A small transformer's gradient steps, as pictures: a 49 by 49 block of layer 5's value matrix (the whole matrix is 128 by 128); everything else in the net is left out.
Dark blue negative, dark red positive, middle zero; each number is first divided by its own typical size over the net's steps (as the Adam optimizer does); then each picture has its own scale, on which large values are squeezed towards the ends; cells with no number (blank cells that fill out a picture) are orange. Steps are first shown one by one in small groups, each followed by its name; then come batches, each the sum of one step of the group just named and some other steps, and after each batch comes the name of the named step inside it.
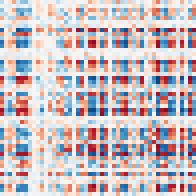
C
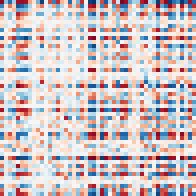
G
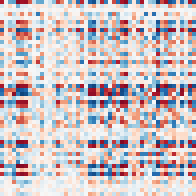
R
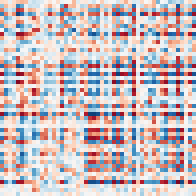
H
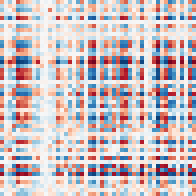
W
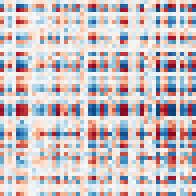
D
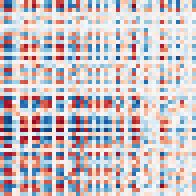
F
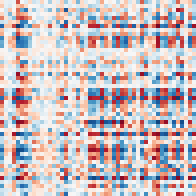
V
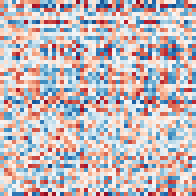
F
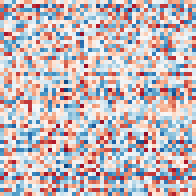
V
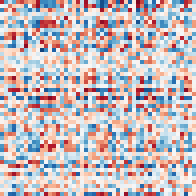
G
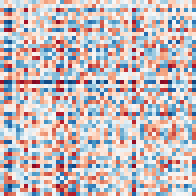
D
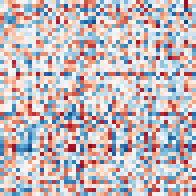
V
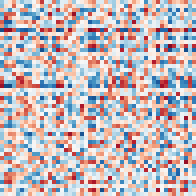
C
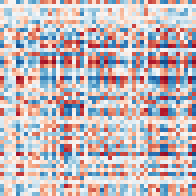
C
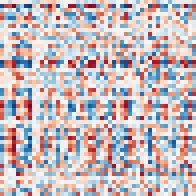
W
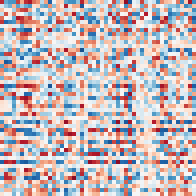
H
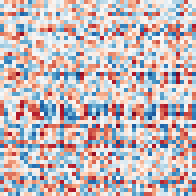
H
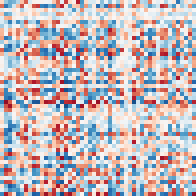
F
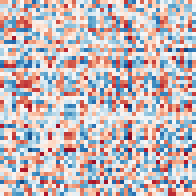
R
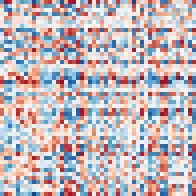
C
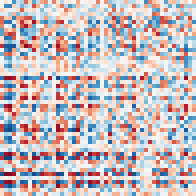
F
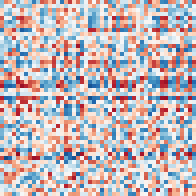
C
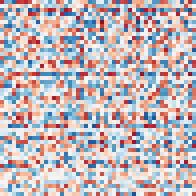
R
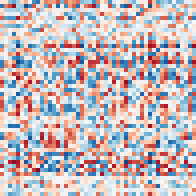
W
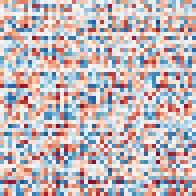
R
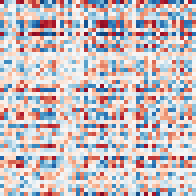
G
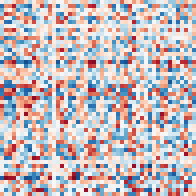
W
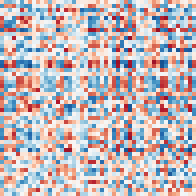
C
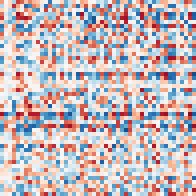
V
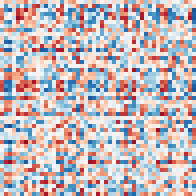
D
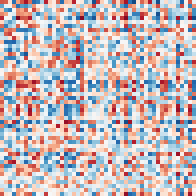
G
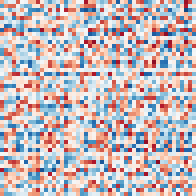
V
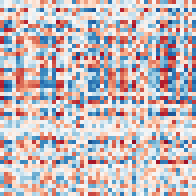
D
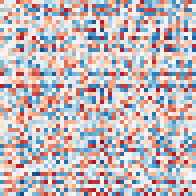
R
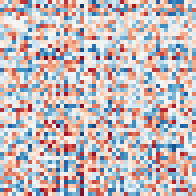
G
